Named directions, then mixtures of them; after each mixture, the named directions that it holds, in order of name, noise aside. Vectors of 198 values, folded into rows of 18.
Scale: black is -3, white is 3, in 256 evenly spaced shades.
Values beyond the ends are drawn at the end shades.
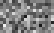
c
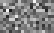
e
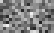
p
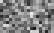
p.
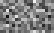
e, p.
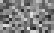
p.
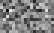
c, e.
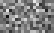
e, p.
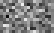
c, e, p.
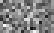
c, p.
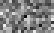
c.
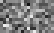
c, p.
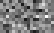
c, e, p.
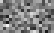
p.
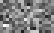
c, p.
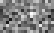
c, p.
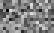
c, e, p.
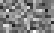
c, e, p.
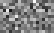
e.
